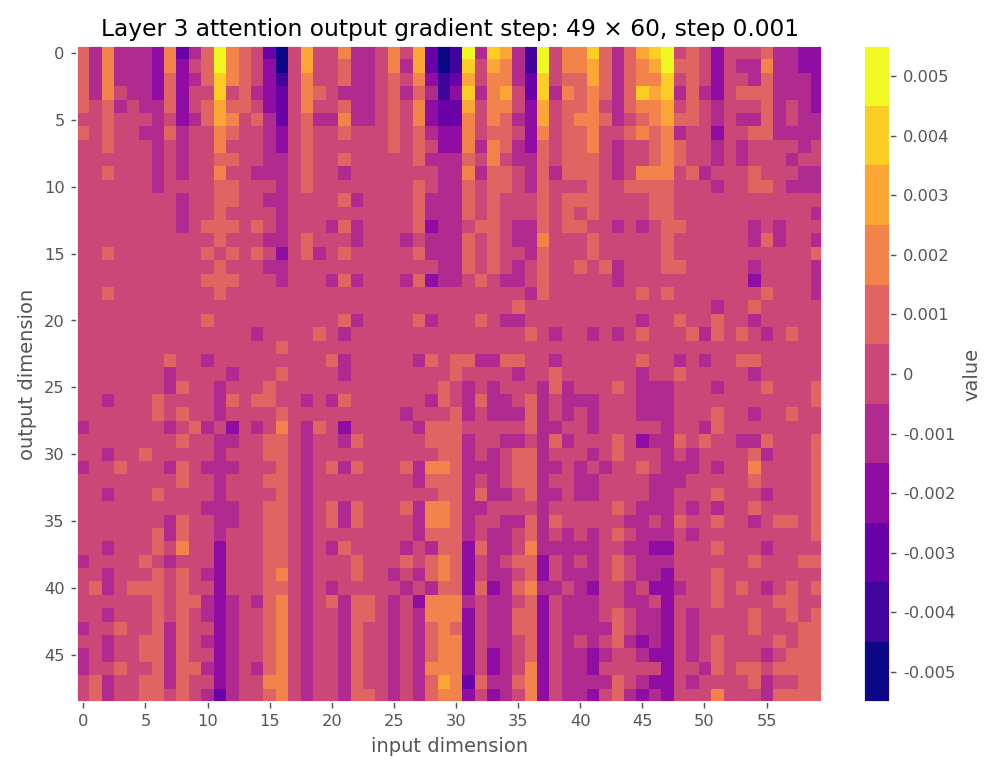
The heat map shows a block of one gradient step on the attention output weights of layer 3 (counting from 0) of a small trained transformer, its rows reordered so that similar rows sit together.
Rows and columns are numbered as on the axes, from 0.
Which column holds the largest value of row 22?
16
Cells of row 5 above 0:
23
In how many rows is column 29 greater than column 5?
21
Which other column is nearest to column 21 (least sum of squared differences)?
12
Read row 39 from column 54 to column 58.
0 0 0 0 0
